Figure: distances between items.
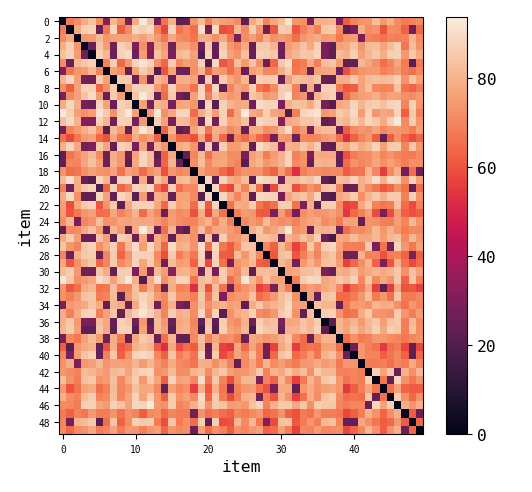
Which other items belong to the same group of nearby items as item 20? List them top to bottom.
1, 5, 28, 39, 40, 48
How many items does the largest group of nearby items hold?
12
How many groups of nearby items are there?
10
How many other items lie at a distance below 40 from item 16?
8
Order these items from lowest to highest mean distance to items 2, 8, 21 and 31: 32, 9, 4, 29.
4, 32, 29, 9
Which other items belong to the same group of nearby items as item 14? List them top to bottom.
23, 29, 32, 44
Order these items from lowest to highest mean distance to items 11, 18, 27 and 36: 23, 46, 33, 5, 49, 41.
49, 23, 41, 33, 5, 46
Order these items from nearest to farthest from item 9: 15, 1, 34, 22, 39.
34, 39, 1, 22, 15
